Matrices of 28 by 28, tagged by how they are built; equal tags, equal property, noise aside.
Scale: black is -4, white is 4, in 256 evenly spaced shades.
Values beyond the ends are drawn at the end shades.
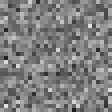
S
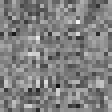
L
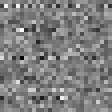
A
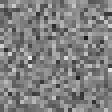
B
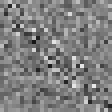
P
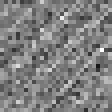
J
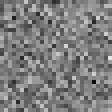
B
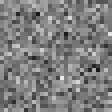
B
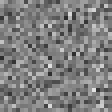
S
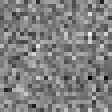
L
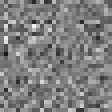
L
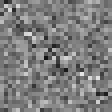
P
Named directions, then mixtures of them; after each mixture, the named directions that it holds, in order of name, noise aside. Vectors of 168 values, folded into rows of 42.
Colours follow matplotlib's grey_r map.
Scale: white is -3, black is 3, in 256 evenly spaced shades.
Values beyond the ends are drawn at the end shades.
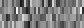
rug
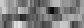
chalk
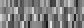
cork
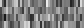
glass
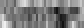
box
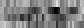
box, chalk.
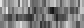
box, chalk, glass.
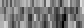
box, cork, glass.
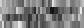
box, chalk, rug.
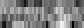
box, chalk, cork.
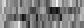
box, chalk, glass.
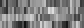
chalk, glass.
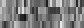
chalk, glass, rug.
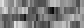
chalk.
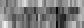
box.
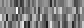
cork, rug.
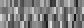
cork.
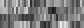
chalk, glass, rug.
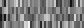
cork, glass.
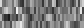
chalk, glass, rug.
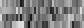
chalk, cork, rug.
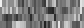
chalk, glass, rug.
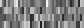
glass.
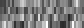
box, chalk, cork.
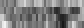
box.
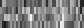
box, glass, rug.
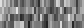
chalk, cork.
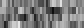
chalk, cork, glass.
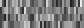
glass.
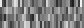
glass.
